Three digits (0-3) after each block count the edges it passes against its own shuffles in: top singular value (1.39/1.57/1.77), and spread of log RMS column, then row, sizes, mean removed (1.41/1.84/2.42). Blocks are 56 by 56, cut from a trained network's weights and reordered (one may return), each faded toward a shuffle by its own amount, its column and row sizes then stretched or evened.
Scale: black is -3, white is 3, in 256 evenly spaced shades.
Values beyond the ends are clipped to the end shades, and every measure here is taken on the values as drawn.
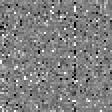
0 2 0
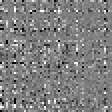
1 3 3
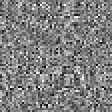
3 0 2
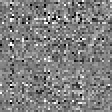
1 3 3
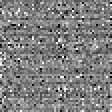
1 2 1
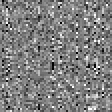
0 3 0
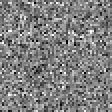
0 0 2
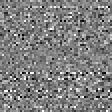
1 0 3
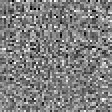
2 1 2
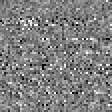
0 1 3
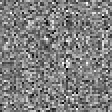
3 2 0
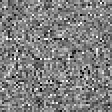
2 0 2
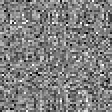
3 0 2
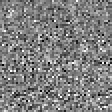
0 0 2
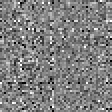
1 2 2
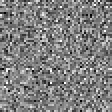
2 0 2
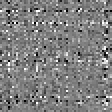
1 3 3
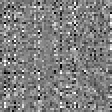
1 3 2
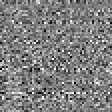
2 0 3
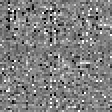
0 2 1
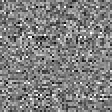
3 0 2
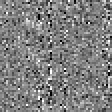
0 3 0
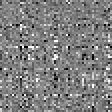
2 3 3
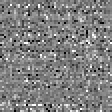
0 0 2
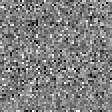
1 1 2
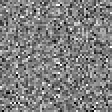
3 1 1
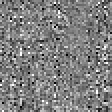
0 3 0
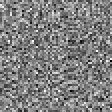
3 0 0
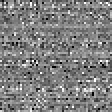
2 0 2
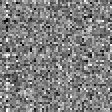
3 2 1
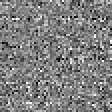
0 2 2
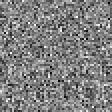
1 0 2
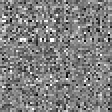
2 2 2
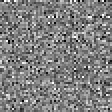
0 0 3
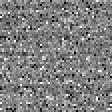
0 0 0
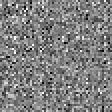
1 2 1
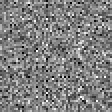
1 2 1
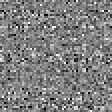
1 0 3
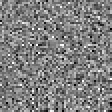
2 1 1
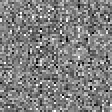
1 2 0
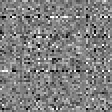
3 2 3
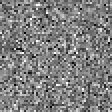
0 0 1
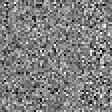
1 2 1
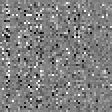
0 3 1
